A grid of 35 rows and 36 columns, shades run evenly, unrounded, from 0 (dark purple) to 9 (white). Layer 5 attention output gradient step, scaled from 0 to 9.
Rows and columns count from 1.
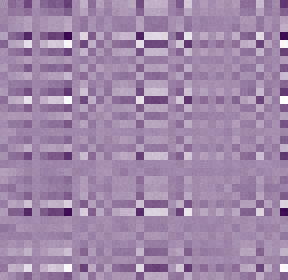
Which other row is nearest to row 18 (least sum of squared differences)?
23
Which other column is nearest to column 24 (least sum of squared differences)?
33
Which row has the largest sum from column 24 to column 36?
5
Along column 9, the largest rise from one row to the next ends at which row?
6
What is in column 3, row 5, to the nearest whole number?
3
